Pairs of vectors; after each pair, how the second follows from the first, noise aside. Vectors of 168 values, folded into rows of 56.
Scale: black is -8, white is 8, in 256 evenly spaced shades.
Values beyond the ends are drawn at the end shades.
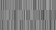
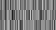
reversed, scaled up.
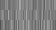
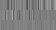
reversed, negated, partly zeroed.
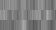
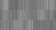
wrapped around, shrunk.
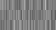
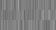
wrapped around, shrunk.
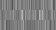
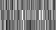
scaled up.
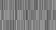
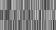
reversed, scaled up.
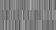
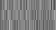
shuffled.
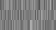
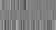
reversed, negated, partly zeroed.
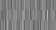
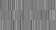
reversed, negated, partly zeroed.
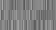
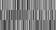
wrapped around, scaled up.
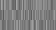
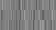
reversed, negated, partly zeroed.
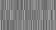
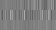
partly zeroed.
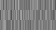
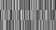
scaled up.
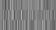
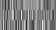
scaled up.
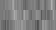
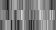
wrapped around, scaled up.
